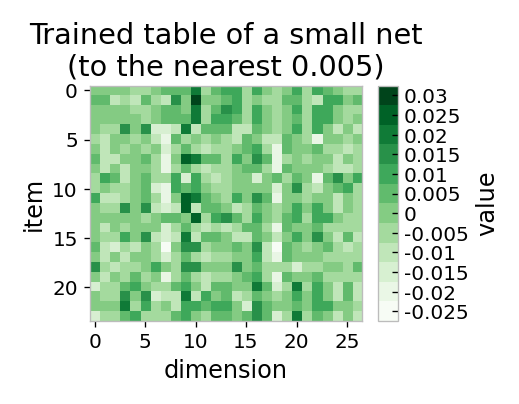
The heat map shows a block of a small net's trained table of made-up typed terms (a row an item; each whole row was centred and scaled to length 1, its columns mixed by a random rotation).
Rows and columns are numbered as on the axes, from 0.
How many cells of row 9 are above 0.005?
5
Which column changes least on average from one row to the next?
21
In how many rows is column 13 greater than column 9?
6
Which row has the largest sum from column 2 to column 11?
22
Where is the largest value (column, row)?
10, 1
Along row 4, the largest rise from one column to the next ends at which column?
9
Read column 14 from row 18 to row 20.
0.015 0 0
